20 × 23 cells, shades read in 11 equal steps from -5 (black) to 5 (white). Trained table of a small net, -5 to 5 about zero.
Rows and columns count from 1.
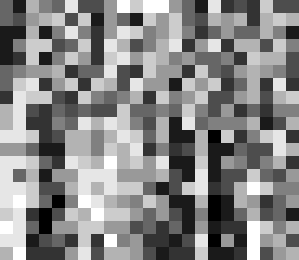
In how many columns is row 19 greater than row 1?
8
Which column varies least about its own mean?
9
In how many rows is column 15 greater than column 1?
7
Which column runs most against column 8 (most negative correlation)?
14
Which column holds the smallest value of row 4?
1
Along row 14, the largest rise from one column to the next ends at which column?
16
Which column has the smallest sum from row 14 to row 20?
17
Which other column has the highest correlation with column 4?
19
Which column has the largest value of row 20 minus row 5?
2
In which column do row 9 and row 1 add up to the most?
10
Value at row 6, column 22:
0
